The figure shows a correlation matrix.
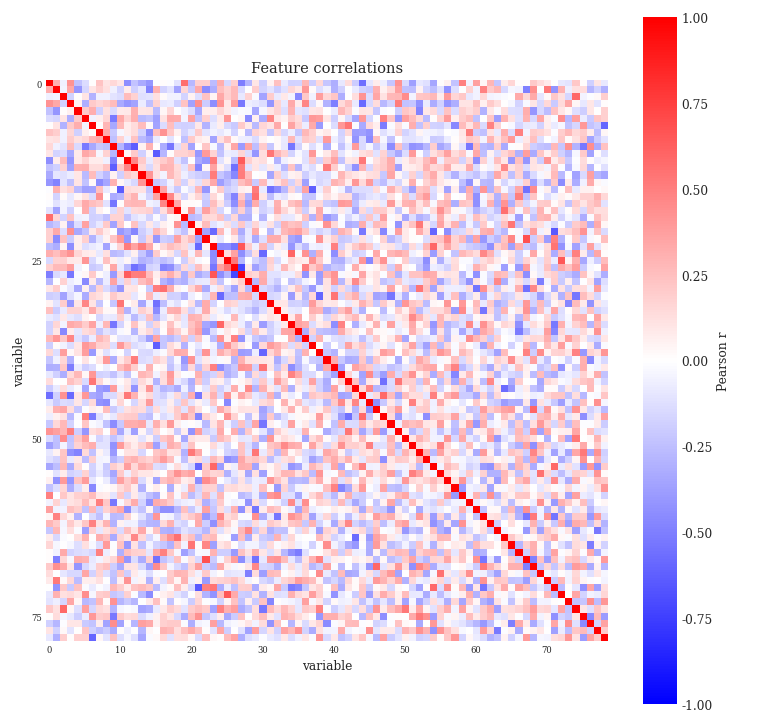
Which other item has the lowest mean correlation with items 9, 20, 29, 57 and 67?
6
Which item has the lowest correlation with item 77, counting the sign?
63
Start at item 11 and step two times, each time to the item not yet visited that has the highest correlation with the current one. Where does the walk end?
23
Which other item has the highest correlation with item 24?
34
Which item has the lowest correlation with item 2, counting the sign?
35
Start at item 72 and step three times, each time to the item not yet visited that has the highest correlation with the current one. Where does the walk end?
36
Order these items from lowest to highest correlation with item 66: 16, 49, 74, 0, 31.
31, 0, 74, 49, 16
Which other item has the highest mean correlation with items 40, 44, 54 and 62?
11
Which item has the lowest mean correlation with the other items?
9
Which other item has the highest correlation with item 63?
28
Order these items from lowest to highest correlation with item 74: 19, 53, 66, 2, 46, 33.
19, 53, 66, 33, 46, 2
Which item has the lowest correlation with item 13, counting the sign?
26
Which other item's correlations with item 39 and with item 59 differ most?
65
